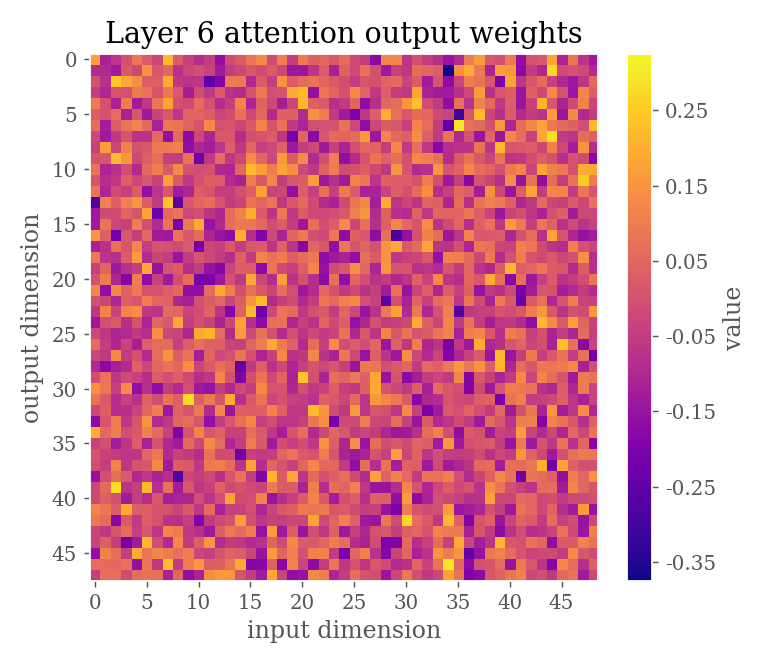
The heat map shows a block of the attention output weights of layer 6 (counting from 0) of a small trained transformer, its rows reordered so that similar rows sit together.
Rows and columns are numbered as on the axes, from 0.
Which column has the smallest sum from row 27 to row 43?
36
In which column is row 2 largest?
2
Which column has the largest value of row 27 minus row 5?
39
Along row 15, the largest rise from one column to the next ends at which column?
9
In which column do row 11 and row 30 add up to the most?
47
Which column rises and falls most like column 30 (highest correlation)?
21
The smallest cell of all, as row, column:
1, 34
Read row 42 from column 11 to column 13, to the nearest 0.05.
-0.05 0 0
